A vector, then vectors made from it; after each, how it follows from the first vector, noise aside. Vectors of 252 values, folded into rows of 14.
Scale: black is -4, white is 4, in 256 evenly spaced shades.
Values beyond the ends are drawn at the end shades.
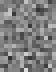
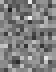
reversed.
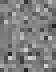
negated, partly zeroed.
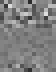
reversed, negated, partly zeroed.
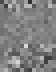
reversed, negated, partly zeroed.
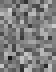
sign-scrambled.
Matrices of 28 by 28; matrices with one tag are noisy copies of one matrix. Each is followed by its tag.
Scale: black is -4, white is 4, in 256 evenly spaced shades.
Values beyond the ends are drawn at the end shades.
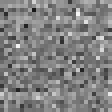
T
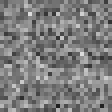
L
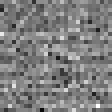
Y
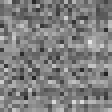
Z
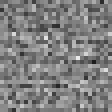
Y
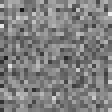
T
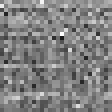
T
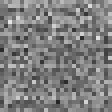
T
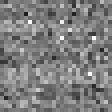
L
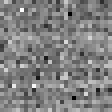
Z
